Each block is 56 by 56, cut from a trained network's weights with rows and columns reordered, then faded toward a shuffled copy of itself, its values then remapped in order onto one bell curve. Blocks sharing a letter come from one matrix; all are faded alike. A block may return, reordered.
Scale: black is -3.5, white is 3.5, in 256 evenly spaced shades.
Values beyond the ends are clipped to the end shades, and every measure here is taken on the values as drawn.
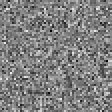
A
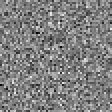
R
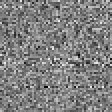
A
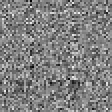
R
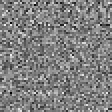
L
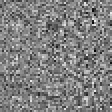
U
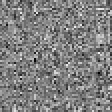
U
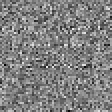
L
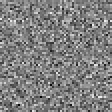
A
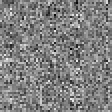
U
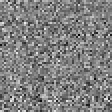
A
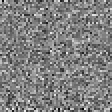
L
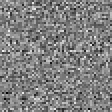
A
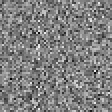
R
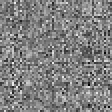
U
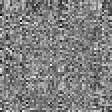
U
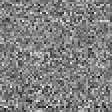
A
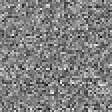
A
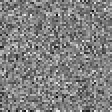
L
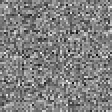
A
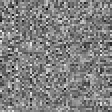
U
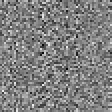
R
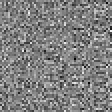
U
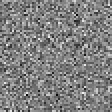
R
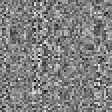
U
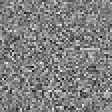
A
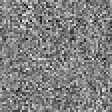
L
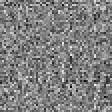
R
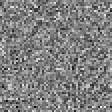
L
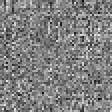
U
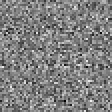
A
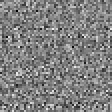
A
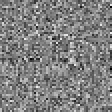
R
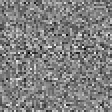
A
